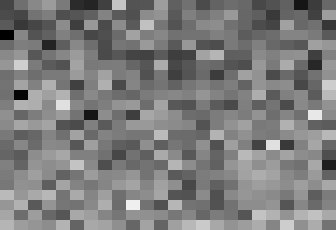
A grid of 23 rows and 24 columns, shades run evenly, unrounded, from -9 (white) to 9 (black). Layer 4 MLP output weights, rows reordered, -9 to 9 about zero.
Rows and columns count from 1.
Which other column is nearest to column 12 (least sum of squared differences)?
3
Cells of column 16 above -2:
20
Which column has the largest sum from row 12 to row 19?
14
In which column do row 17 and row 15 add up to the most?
24
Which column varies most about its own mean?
23
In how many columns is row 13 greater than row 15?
9
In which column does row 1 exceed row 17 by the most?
6
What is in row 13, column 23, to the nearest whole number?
2
